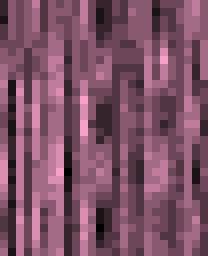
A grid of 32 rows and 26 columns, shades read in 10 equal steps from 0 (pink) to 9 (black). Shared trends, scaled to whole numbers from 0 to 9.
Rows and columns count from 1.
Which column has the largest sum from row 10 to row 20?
2
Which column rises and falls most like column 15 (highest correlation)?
18
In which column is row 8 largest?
9
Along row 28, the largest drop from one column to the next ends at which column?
3
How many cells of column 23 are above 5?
3
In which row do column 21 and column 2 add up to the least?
8
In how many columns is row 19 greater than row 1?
9
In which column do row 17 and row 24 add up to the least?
11
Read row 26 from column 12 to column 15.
4 6 6 6
